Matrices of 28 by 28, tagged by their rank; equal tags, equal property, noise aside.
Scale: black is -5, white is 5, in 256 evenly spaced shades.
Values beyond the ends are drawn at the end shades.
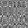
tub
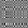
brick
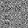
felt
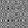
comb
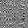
tub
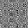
felt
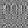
comb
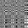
brick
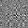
tub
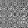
tub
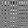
brick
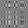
brick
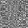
felt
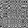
felt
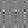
brick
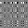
brick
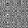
felt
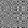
comb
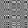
brick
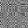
comb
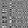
comb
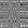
comb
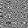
felt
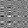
brick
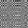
brick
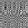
tub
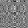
comb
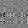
comb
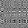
comb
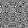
tub
